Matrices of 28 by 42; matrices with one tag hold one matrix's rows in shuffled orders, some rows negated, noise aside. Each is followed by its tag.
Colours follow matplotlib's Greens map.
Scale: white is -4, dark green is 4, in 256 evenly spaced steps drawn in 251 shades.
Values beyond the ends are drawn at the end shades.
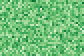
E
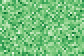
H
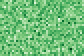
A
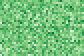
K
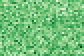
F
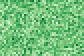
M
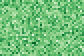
E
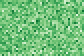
E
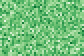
H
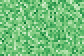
A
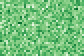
M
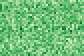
K
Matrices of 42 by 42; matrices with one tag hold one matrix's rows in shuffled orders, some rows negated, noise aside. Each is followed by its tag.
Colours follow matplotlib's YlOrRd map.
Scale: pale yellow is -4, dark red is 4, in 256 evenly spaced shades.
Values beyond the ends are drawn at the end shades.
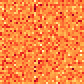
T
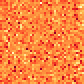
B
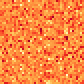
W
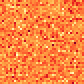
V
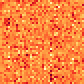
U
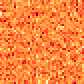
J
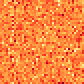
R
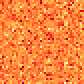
W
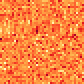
J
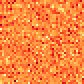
J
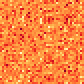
W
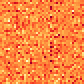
U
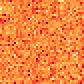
J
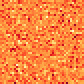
V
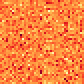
W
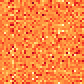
R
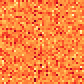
T
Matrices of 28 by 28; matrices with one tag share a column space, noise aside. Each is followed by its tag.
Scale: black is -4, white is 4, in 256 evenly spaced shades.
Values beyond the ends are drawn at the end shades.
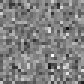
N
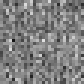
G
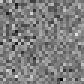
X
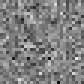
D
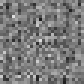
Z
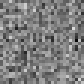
G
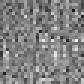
G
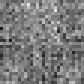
G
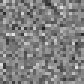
N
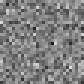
N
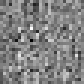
G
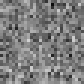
G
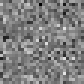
D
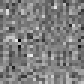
G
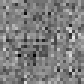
G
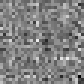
Z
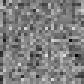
G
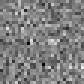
N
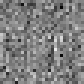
G
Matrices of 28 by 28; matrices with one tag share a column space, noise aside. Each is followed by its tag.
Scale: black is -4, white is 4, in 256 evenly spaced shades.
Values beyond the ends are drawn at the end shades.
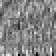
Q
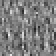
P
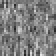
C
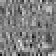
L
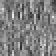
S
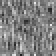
P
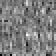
P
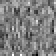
P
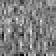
P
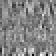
Q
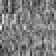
S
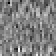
Q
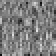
P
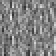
C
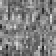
S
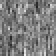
C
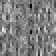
C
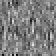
P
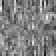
S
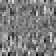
L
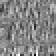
Q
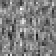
P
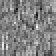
S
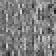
C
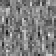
P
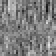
S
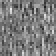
C
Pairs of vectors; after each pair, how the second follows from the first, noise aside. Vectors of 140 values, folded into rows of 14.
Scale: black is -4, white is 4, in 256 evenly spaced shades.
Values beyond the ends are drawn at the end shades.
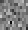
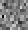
wrapped around.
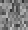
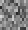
wrapped around.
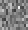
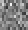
wrapped around.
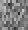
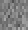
reversed, shrunk.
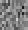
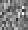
negated.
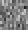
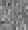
reversed, shrunk.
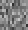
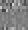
negated, partly zeroed.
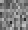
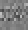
negated, partly zeroed.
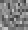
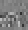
reversed, negated, partly zeroed.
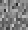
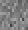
reversed, shrunk.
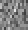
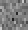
reversed, negated, partly zeroed.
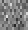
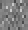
reversed, negated, partly zeroed.
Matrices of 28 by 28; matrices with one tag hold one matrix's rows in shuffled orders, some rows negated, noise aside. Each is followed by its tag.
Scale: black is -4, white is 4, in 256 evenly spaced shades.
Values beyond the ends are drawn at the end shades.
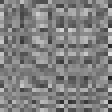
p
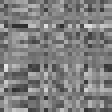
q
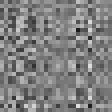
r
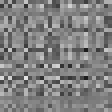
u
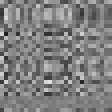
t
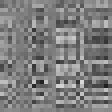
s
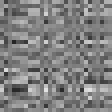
q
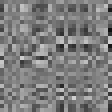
p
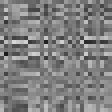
q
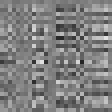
s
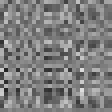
t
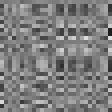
p
